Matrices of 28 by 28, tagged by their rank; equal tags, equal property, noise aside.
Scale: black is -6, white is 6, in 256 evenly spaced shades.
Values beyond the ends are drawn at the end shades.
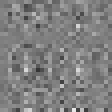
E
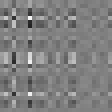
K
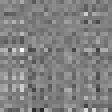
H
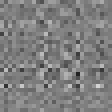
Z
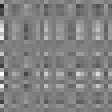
K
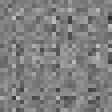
H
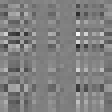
K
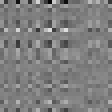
K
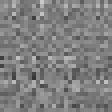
E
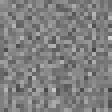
E
